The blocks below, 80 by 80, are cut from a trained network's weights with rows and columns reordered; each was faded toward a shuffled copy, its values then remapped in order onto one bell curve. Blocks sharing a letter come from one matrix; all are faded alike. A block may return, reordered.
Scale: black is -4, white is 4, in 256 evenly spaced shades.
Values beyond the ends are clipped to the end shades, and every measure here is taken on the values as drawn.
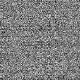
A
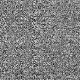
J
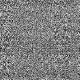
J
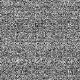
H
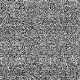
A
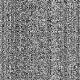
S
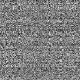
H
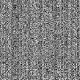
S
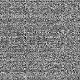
H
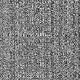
S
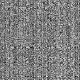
S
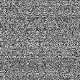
H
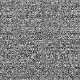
A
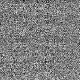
J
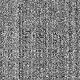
S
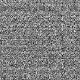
H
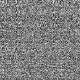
J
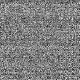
H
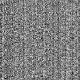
S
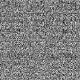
J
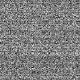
H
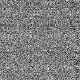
J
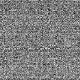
H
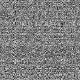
H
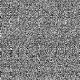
J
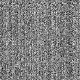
S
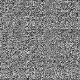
J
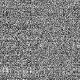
J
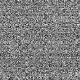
H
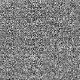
J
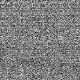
H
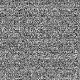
H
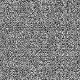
J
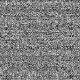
H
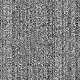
S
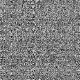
A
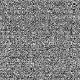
A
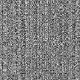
S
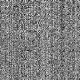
S
